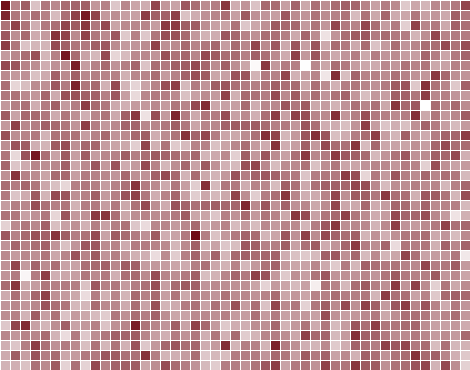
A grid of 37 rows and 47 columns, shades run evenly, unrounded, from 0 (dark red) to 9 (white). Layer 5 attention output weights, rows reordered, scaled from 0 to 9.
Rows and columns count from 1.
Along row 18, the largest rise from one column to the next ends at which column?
37
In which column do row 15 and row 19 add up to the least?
36
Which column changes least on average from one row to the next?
5
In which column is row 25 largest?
40
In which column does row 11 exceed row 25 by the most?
43
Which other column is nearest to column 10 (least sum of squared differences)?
12
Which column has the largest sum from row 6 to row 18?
39
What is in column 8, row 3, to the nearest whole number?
3
